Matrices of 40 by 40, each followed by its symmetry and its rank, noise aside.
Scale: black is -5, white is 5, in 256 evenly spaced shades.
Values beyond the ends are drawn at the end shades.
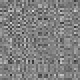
no symmetry, rank three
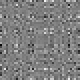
antisymmetric, rank four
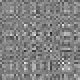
symmetric, rank three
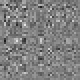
no symmetry, rank four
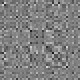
symmetric, rank three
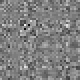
symmetric, rank four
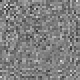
symmetric, rank six
